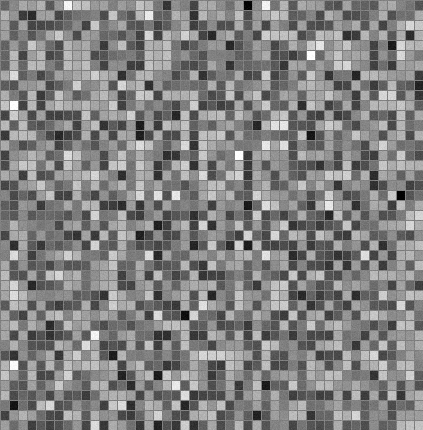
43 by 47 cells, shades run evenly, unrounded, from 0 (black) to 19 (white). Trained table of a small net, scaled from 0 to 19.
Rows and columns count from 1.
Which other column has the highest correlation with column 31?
32
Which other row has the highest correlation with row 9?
19
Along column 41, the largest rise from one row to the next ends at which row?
26
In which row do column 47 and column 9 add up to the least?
10
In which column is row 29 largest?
2
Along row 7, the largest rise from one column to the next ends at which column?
17
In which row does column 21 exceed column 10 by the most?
40
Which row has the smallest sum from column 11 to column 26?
25
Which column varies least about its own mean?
15
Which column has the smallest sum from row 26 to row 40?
18
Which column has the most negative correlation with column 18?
21
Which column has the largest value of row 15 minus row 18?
42
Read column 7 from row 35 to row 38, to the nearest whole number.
13 4 8 12
